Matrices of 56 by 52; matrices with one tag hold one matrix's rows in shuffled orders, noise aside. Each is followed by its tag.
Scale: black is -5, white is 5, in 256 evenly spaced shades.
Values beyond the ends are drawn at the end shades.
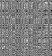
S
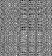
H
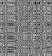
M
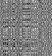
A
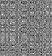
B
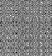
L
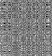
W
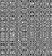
B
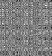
S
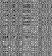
A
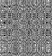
W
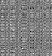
B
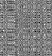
M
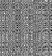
S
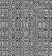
S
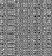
M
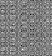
B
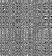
S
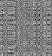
M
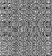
W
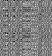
A
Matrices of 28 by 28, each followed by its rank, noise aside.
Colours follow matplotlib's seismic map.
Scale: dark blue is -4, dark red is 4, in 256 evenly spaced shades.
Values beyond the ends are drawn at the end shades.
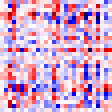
three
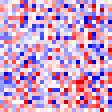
six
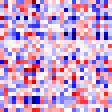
three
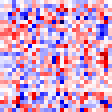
five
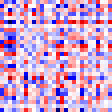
three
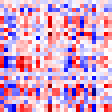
three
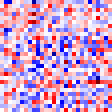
six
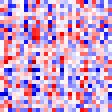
five
